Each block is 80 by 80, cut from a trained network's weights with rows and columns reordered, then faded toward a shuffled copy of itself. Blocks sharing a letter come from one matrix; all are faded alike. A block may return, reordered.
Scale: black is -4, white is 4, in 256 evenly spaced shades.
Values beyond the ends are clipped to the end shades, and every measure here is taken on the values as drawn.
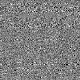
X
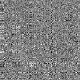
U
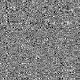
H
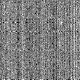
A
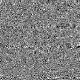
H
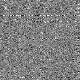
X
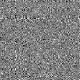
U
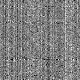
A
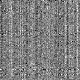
A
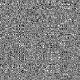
U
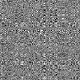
U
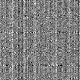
A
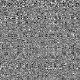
U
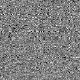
X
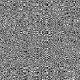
U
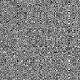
U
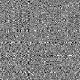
H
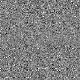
X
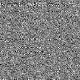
X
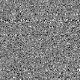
X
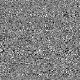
X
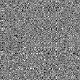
U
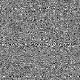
X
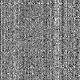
A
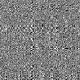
U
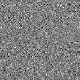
H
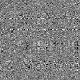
H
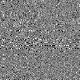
H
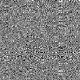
H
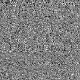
X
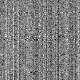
A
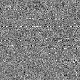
X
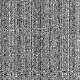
A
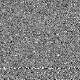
X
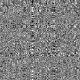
U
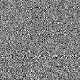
X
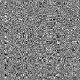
U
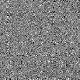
H
